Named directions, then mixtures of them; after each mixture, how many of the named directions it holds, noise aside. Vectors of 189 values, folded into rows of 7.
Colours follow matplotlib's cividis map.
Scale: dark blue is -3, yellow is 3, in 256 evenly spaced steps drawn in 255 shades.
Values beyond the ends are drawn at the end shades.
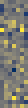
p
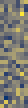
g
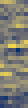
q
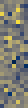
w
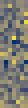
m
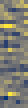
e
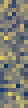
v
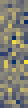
one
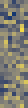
four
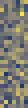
one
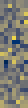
one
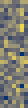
four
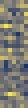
three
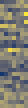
three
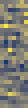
two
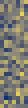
one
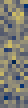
three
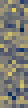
three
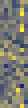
four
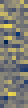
two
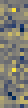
two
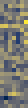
four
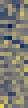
four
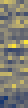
one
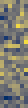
three
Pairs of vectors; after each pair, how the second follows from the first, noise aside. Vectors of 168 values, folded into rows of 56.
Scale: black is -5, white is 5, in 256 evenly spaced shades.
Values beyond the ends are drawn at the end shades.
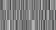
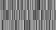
wrapped around, negated.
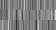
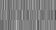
negated, shrunk.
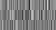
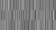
wrapped around, shrunk.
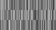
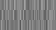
wrapped around, shrunk.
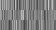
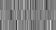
wrapped around, partly zeroed.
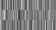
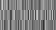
wrapped around, negated.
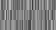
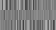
reversed, partly zeroed.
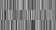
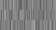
negated, shrunk.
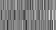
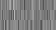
wrapped around, shrunk.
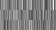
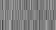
reversed, negated, shrunk.
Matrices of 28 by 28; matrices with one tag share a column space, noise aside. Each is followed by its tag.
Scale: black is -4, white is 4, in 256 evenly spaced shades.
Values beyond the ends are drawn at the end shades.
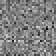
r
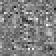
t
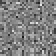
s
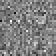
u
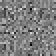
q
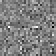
r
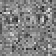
t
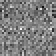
q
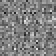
t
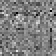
u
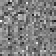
u
